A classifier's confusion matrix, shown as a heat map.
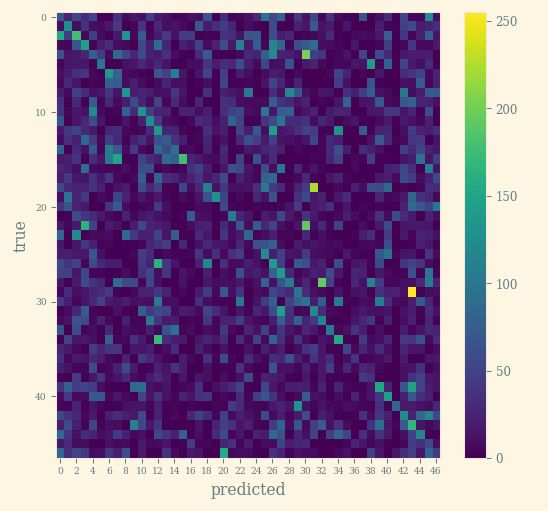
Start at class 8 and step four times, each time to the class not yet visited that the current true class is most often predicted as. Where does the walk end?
27
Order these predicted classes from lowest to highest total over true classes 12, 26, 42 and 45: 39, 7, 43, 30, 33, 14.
33, 14, 7, 39, 43, 30
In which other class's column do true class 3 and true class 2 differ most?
0
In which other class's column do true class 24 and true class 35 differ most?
26
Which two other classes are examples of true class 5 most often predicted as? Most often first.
38, 40
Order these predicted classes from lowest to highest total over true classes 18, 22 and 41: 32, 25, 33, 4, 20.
33, 32, 20, 4, 25
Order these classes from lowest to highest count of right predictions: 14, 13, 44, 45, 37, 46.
37, 46, 45, 13, 14, 44
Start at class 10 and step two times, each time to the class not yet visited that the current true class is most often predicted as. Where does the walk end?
30
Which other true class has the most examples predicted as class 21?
11
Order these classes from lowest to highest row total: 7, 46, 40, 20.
7, 20, 46, 40
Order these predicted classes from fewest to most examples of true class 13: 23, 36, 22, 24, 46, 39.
36, 46, 22, 24, 23, 39
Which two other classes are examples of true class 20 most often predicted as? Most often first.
46, 43
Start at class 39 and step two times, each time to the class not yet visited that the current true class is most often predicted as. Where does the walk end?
9
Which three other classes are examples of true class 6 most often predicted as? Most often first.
14, 7, 12
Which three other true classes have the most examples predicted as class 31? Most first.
18, 3, 1
